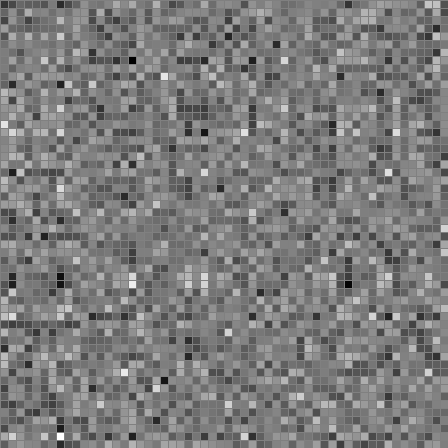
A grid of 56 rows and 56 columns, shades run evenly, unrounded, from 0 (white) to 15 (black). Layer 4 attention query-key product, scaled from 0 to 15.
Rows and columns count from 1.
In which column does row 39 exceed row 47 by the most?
16
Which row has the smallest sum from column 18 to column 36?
56
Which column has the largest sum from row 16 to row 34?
42
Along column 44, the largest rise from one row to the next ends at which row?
47
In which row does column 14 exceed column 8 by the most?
55
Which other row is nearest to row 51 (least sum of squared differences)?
27
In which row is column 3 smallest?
22
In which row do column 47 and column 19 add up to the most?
39
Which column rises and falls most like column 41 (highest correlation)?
29
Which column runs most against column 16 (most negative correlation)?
2
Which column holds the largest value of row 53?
20
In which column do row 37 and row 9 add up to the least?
26
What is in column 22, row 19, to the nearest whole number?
12
